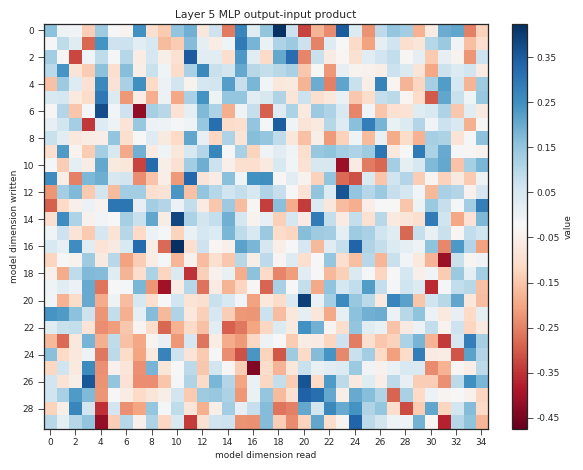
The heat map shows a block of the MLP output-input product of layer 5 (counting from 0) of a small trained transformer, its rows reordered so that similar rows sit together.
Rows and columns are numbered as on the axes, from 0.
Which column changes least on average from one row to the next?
4
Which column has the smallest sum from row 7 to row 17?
20
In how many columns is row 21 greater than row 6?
19
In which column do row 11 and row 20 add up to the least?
2
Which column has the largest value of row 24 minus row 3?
22
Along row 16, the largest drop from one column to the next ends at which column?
11
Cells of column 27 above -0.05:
21
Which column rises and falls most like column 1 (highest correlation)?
26
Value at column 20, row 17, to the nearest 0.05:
-0.1
